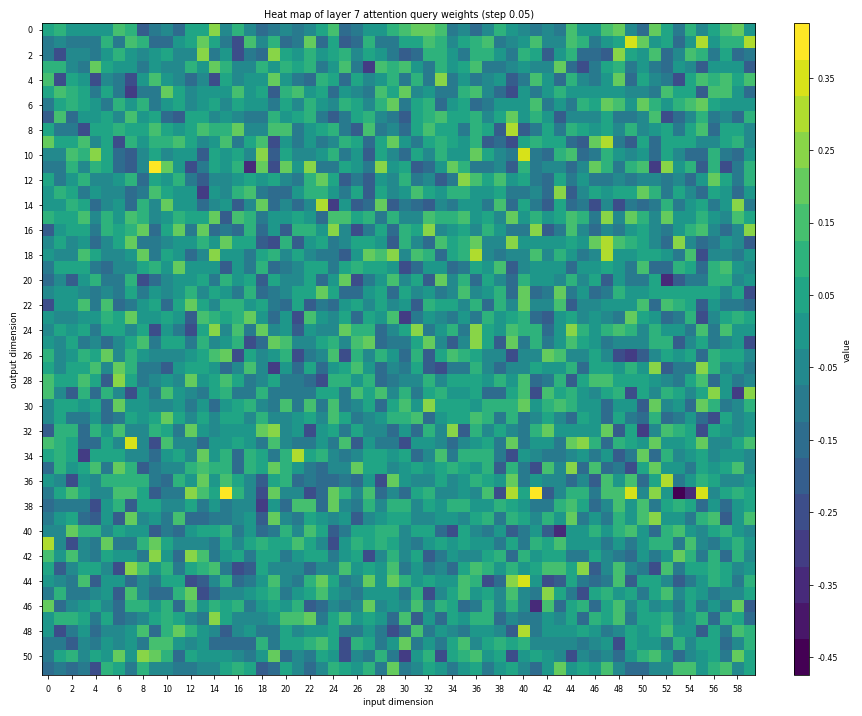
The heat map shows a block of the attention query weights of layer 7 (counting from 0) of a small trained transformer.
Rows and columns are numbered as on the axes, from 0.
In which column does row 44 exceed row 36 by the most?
40
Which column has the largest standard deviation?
39
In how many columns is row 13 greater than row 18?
27
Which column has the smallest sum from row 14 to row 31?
21
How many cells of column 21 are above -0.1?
33
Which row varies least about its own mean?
6
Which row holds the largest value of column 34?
32
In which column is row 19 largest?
11
